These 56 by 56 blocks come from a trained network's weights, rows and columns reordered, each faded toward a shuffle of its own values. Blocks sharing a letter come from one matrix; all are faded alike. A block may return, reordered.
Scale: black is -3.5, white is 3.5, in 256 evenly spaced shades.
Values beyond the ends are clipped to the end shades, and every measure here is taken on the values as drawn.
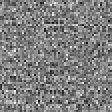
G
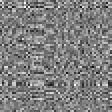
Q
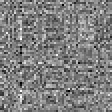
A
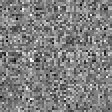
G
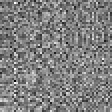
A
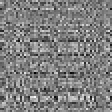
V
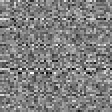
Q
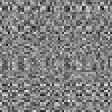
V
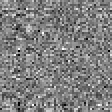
G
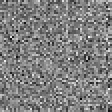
G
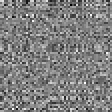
Q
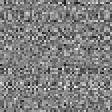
Q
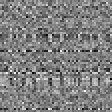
V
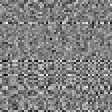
V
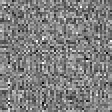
A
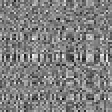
V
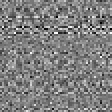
Q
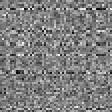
Q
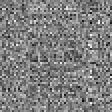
G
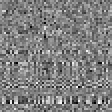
Q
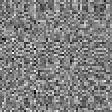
A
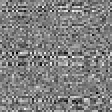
Q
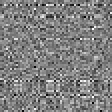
Q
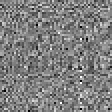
A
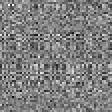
Q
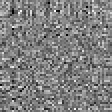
G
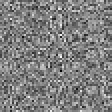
A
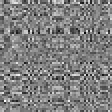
V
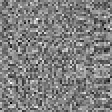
A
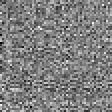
G
